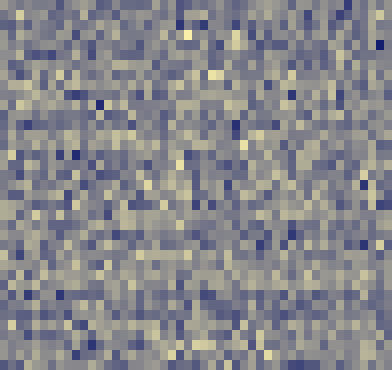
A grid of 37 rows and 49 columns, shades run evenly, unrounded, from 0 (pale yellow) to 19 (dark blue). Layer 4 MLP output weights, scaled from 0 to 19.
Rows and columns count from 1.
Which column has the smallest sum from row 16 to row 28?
23
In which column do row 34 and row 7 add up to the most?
37
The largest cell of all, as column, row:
48, 5
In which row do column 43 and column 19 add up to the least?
19
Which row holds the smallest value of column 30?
4
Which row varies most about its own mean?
21
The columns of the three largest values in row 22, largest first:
14, 3, 12
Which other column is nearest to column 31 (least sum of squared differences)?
40
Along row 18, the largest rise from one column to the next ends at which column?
47
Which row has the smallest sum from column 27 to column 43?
29
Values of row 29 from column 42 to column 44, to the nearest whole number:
9 7 10
